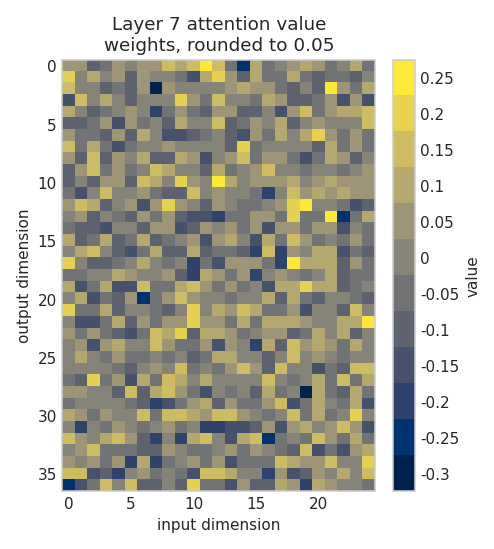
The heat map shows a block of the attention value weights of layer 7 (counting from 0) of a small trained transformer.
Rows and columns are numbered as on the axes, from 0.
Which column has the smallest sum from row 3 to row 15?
11
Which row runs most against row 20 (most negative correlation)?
6
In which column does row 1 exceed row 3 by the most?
0
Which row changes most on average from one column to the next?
32
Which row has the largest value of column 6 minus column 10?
17
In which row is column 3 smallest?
14
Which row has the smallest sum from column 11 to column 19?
31
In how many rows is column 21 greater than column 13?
19
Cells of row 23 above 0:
12
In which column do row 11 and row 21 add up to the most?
10
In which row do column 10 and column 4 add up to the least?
35
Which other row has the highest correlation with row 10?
3
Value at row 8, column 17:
0.05
